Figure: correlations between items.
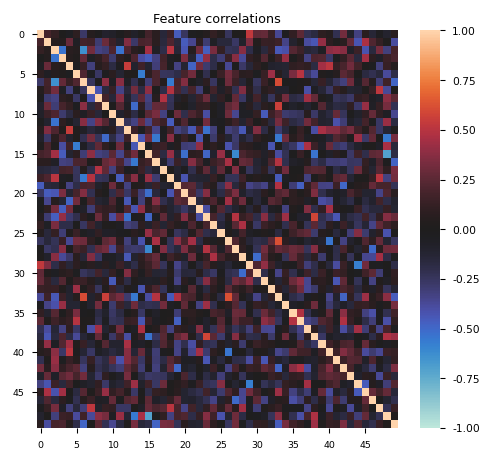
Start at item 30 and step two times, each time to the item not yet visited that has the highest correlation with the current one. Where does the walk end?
4
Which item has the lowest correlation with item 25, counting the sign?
48
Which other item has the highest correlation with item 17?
8
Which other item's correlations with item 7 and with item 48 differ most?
15
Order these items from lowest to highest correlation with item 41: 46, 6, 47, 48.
6, 48, 47, 46
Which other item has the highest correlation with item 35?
36
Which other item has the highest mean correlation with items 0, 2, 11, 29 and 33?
16
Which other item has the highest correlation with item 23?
38
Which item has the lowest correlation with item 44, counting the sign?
29
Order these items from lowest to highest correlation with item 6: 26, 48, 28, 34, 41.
41, 28, 34, 48, 26
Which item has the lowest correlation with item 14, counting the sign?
5
